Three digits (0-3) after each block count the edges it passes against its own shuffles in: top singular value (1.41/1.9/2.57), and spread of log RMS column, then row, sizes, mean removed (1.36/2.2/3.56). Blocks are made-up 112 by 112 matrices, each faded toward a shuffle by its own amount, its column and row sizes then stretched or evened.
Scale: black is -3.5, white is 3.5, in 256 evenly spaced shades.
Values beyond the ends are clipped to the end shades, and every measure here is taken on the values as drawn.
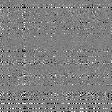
3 2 3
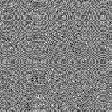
3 0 0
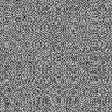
3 0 0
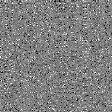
2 1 1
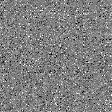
1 1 1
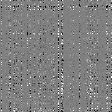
2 3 2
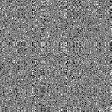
3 2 1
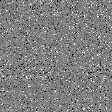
0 1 1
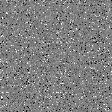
1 1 1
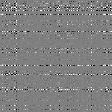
3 2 3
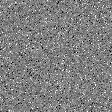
0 0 0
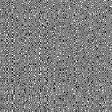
3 2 0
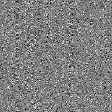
2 2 0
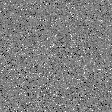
0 0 1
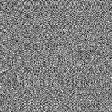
3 0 1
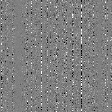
2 3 0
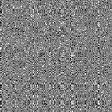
3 2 1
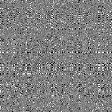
3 2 2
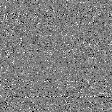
1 1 2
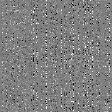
1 3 1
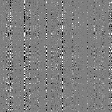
3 3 1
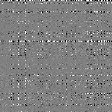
3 2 3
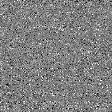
1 0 2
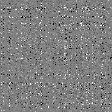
0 2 2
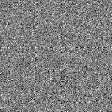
2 1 1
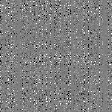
0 3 2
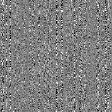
2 3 0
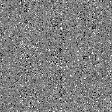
1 2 0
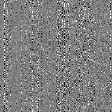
2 3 0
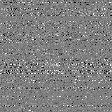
2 0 3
